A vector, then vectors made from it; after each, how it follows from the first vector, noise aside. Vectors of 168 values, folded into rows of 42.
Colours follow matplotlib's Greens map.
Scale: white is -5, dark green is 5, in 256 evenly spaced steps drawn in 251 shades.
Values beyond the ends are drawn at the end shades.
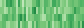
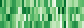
reversed, scaled up.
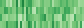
negated.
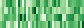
scaled up.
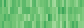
reversed, shrunk.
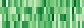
wrapped around, scaled up.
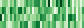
wrapped around, scaled up.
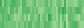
reversed, shrunk.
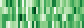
scaled up.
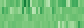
wrapped around, partly zeroed.
